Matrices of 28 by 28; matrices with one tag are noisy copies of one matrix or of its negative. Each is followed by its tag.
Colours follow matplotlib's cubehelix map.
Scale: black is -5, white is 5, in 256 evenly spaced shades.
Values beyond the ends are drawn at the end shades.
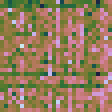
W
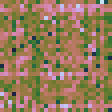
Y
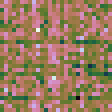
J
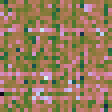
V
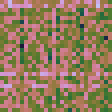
W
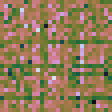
J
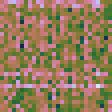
W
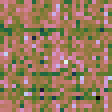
V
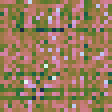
V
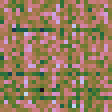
V
